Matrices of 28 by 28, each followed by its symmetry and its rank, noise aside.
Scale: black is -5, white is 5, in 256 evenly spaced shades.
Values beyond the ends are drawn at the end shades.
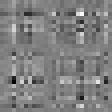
antisymmetric, rank two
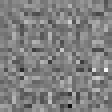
antisymmetric, rank four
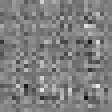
antisymmetric, rank four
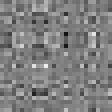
antisymmetric, rank two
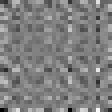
no symmetry, rank two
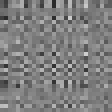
no symmetry, rank two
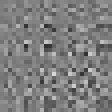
no symmetry, rank three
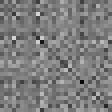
symmetric, rank four
